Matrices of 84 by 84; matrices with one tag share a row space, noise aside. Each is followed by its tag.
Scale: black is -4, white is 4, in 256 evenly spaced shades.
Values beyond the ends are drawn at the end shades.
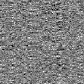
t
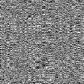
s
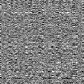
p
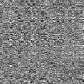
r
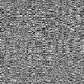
s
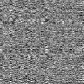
r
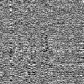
r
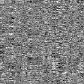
t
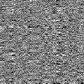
t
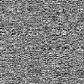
t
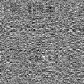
s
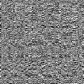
p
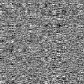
t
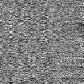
r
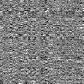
r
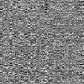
r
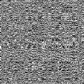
p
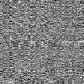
r
